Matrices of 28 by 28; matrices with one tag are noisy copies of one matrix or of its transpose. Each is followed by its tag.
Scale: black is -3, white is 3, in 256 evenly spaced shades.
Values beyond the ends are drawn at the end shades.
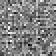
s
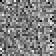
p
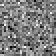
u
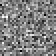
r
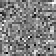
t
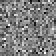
p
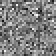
u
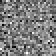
p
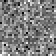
t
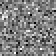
r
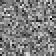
p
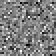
u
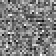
s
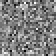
t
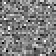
s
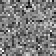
p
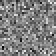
p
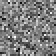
u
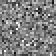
u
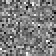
p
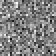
r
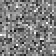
r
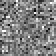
t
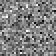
r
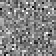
s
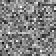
s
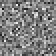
u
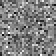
s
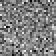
p
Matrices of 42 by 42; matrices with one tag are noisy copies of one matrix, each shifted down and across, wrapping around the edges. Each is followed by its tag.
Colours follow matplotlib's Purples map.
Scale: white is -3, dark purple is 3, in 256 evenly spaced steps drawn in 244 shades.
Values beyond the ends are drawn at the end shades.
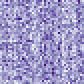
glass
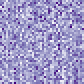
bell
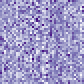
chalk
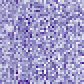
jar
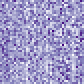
chalk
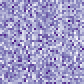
bell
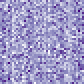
glass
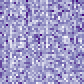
glass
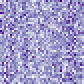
jar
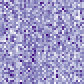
chalk
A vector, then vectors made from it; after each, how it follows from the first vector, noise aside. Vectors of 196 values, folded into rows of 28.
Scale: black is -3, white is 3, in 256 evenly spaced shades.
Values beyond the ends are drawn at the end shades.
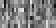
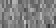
wrapped around, shrunk.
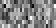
sign-scrambled.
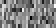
sign-scrambled.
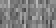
reversed, shrunk.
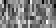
copied.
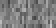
reversed, negated, shrunk.
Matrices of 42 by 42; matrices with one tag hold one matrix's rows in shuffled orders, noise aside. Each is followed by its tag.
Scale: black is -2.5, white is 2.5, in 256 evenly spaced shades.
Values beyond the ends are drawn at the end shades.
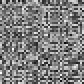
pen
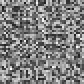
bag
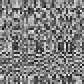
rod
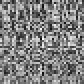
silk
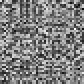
bag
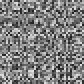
rod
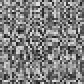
silk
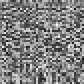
bag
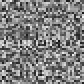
bag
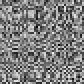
rod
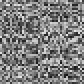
pen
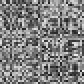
pen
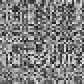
rod
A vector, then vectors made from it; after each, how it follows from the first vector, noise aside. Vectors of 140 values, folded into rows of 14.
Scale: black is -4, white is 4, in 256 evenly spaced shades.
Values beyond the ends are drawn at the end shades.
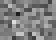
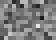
reversed, negated.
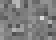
reversed, partly zeroed.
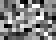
reversed, scaled up.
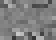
partly zeroed.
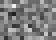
wrapped around, negated.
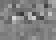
wrapped around, negated, partly zeroed.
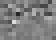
partly zeroed.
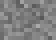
reversed, negated, shrunk.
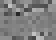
partly zeroed.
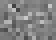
wrapped around, negated, partly zeroed.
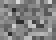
wrapped around, negated.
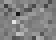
partly zeroed.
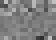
wrapped around, negated, partly zeroed.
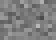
reversed, negated, shrunk.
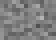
reversed, shrunk.
